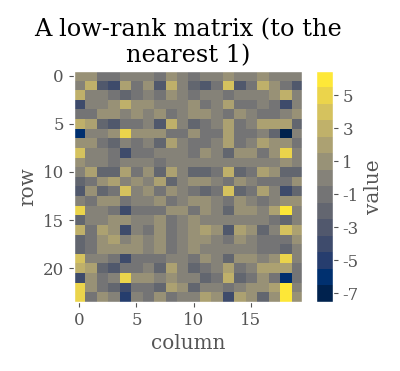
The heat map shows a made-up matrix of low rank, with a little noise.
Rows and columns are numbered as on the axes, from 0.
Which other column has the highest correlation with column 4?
6
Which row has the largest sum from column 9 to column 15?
16
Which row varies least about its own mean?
9
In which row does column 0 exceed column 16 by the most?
23
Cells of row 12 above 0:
6
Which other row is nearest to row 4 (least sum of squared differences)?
17
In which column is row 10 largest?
13
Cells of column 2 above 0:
7
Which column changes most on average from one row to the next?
18
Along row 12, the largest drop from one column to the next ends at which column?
14
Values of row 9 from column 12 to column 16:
0 0 0 0 0
